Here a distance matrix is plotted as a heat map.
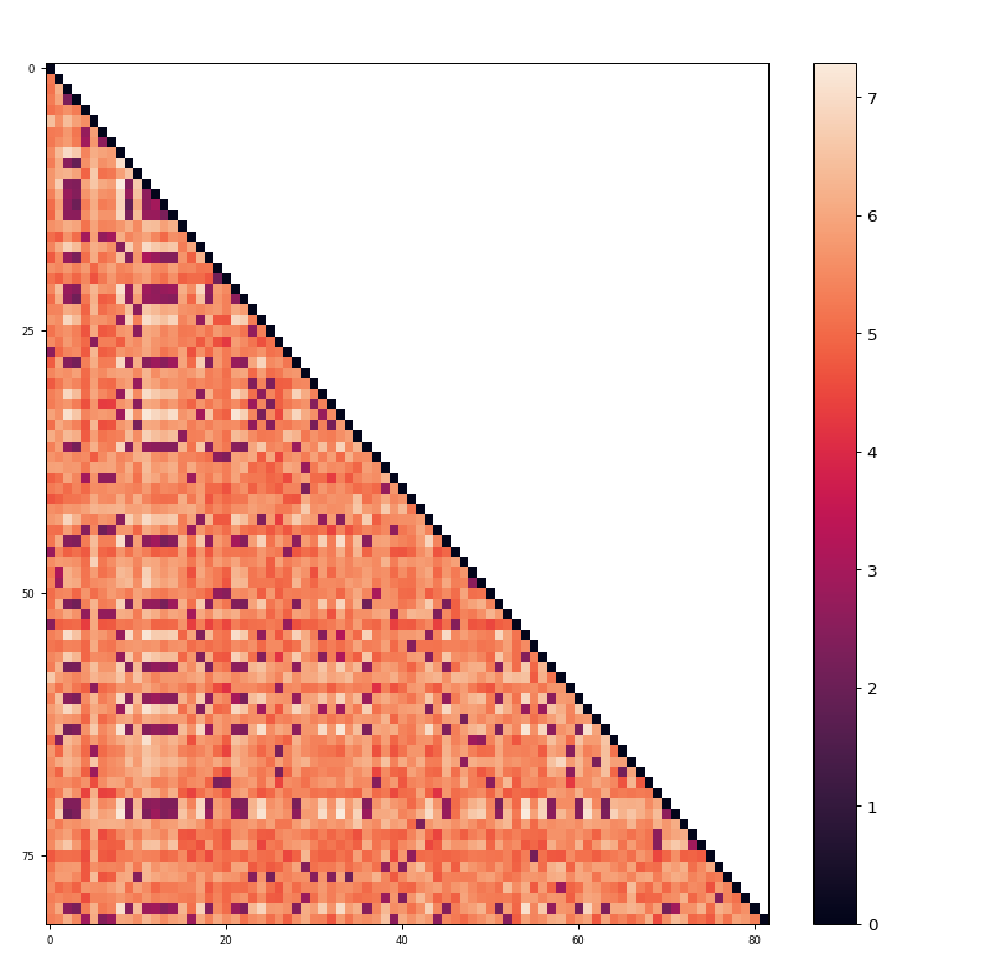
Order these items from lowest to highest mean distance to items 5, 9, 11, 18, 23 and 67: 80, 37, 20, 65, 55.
80, 65, 20, 37, 55
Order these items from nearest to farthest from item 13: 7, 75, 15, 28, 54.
28, 75, 7, 15, 54
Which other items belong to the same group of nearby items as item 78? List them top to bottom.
58
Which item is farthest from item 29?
42
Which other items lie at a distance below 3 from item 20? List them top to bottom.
19, 37, 50, 68
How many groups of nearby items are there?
15
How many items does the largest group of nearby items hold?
20
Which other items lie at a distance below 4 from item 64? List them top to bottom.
1, 48, 49
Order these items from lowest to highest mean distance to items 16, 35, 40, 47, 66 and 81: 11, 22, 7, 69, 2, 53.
7, 69, 53, 22, 2, 11
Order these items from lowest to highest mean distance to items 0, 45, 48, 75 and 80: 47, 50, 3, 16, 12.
3, 12, 16, 50, 47
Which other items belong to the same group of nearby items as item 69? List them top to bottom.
73, 74
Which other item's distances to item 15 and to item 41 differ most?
35
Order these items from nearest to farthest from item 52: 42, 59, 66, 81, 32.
81, 32, 59, 66, 42
